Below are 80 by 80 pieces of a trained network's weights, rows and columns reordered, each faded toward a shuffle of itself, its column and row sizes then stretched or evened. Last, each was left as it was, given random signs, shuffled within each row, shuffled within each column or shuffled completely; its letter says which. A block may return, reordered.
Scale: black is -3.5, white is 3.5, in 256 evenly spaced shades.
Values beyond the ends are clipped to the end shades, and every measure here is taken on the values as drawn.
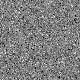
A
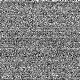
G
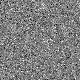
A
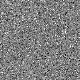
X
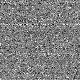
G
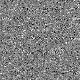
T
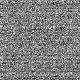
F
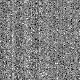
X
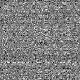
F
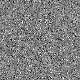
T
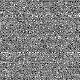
F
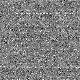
G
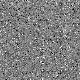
X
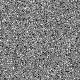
A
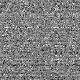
F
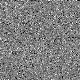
G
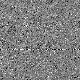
T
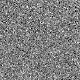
T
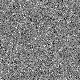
A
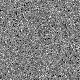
A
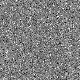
X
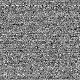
G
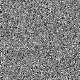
X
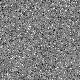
A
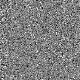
X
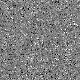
T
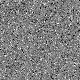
A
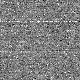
G
